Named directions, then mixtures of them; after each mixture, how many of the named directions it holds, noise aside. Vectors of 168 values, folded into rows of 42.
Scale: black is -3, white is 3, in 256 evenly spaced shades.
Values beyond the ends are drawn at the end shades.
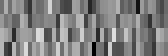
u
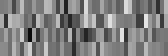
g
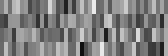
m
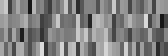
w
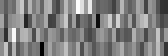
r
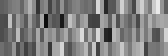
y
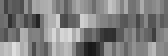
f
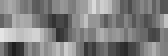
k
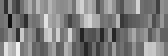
four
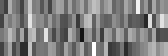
four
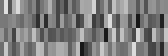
one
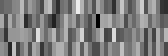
three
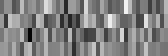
one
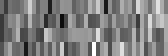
two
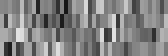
four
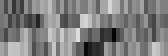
one
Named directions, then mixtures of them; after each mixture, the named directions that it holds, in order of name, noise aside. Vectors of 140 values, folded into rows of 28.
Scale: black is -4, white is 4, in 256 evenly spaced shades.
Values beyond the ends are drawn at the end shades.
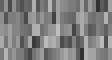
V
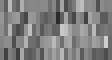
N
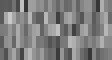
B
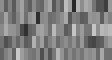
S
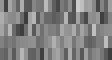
N, S.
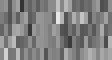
B, N, V.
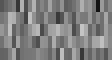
B, N, V.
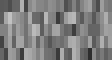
B.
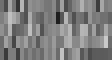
B, N.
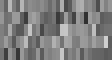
N.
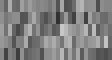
N.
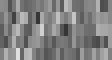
N, S.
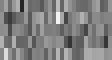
B, N, V.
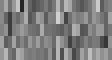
B, N.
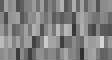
N, S, V.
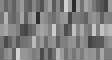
S.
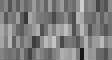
N, V.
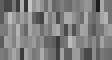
B.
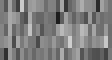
B, N.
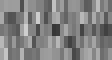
B, S.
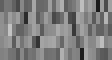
B, N, V.
